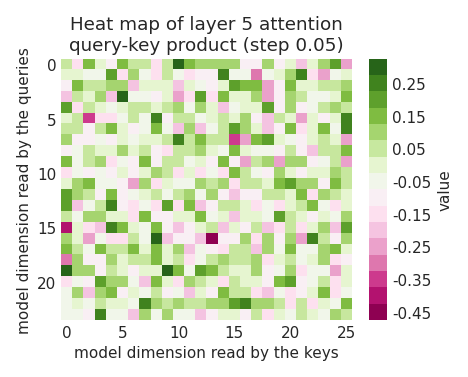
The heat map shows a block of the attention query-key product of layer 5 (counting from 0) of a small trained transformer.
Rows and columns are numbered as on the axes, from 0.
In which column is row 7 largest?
10
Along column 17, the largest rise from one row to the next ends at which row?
2
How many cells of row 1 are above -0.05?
10
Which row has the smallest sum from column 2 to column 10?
16
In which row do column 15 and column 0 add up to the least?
15
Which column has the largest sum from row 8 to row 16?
20
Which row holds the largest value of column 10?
0
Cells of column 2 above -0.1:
14
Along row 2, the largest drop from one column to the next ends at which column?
18
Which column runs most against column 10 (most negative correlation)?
25
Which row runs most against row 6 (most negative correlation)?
7
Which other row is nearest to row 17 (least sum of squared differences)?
4
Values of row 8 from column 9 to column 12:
-0.15 0.05 0.05 0.1
